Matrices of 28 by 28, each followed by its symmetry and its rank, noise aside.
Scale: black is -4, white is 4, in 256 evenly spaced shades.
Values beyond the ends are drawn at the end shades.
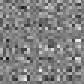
no symmetry, rank three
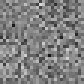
antisymmetric, rank four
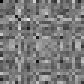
symmetric, rank four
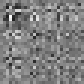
symmetric, rank two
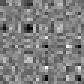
symmetric, rank two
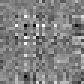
symmetric, rank two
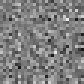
antisymmetric, rank four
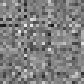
symmetric, rank three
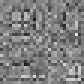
symmetric, rank four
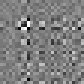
symmetric, rank two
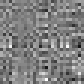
antisymmetric, rank two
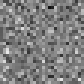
no symmetry, rank four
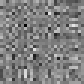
symmetric, rank three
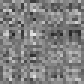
no symmetry, rank two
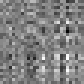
no symmetry, rank two
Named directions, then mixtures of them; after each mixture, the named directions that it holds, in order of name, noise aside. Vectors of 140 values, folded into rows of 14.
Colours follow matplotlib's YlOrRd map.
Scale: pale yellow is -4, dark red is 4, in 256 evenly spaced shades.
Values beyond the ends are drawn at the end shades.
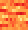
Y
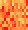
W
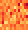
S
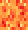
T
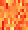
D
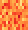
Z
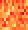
T, W.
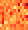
S.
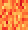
Z.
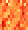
D, T.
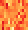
D.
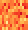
S, Y, Z.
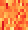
D.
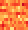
D, Y.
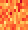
D, S, Z.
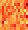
S, W.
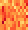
S, T, W.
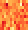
D, Z.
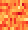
D, Y, Z.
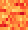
T, Y.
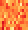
D.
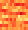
Y.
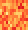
T, Y, Z.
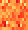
T, Z.
